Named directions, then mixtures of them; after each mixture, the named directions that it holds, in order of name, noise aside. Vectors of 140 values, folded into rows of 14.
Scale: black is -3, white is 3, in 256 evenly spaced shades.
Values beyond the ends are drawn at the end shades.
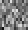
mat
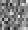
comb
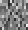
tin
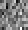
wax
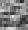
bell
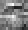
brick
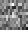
brick, tin, wax.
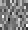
tin, wax.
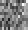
bell, comb.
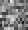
bell, brick, mat.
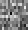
bell, brick, tin.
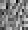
wax.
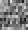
bell, mat, tin.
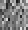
comb, tin, wax.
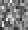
brick, comb, mat.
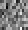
wax.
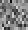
mat.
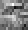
brick.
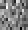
comb, wax.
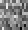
brick, tin, wax.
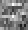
bell, brick, mat.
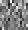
tin.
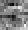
brick.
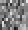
comb, mat.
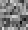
bell, tin.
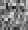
brick, comb, wax.
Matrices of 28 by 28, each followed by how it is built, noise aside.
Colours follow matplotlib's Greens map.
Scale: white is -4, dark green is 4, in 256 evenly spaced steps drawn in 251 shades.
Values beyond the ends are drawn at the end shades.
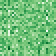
uneven columns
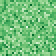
noise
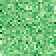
uneven columns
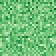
repeating columns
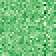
uneven columns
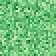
noise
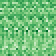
repeating columns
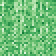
blocks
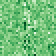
uneven columns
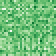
blocks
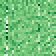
uneven columns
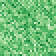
Toeplitz
